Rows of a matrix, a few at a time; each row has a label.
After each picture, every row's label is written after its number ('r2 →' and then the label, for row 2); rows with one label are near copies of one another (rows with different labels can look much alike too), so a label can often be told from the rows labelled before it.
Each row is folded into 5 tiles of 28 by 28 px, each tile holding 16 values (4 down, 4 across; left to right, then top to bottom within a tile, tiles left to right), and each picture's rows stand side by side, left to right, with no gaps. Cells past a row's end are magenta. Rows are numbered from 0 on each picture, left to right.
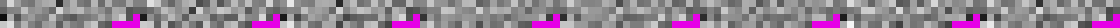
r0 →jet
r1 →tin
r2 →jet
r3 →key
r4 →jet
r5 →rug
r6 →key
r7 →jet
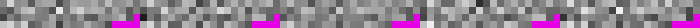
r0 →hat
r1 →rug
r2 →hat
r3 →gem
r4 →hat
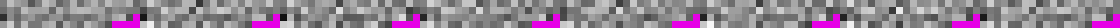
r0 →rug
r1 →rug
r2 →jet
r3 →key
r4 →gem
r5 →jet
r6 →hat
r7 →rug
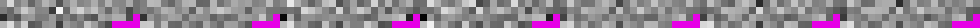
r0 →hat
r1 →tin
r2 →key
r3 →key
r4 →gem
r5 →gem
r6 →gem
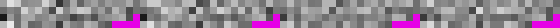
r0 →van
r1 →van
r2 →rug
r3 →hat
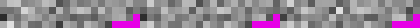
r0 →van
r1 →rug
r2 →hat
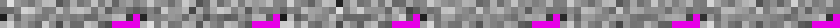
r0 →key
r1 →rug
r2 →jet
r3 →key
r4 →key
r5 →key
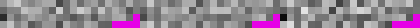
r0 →van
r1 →rug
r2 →rug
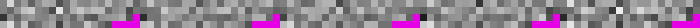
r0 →hat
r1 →rug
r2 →gem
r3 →jet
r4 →hat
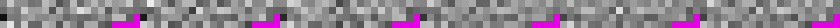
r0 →rug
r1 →tin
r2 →van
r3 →tin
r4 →hat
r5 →tin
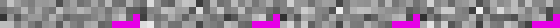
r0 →jet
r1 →gem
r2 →hat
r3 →hat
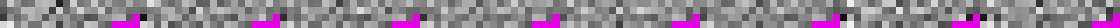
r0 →gem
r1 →tin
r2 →rug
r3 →rug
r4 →hat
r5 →gem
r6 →key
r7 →jet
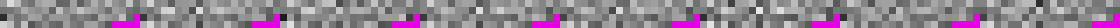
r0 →tin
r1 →hat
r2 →key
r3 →hat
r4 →hat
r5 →hat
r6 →tin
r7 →gem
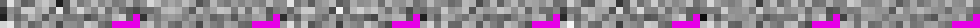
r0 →gem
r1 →van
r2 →hat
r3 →rug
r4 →gem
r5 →jet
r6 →tin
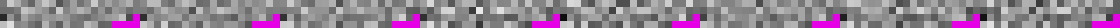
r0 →key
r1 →tin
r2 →jet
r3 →hat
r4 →tin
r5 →jet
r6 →van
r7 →rug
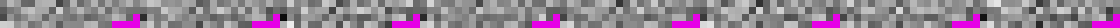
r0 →gem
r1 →van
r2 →rug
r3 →jet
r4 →gem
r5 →gem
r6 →hat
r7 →van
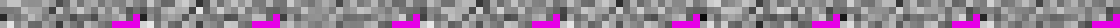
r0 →van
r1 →gem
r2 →jet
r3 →gem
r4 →gem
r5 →van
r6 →jet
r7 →jet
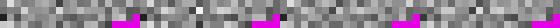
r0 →jet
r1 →hat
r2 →tin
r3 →hat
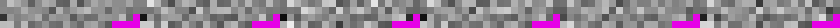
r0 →tin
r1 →tin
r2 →key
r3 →tin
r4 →gem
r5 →jet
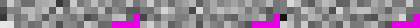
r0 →gem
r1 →hat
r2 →tin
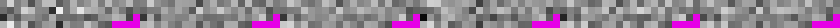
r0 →hat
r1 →jet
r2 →jet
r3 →van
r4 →rug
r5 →hat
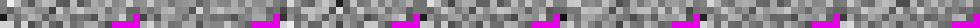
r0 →tin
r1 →hat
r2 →gem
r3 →tin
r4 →van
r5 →tin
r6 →gem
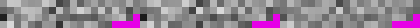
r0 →van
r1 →van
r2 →gem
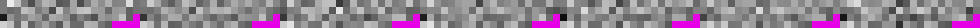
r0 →tin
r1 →tin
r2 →gem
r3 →jet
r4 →rug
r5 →hat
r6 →van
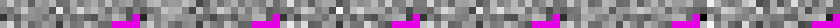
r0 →hat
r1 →van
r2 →hat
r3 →hat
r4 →rug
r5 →key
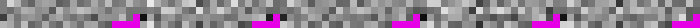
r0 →tin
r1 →key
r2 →tin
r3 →van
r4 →jet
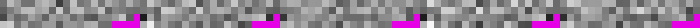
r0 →gem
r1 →key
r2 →van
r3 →key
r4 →van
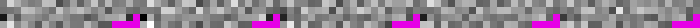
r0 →key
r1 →key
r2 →rug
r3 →tin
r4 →hat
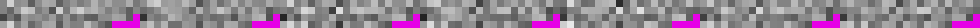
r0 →hat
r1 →van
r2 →hat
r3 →van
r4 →gem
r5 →hat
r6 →rug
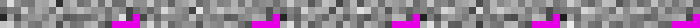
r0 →jet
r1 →hat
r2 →rug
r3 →hat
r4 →key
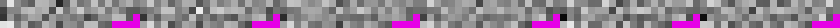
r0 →gem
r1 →hat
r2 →van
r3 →jet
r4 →rug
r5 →tin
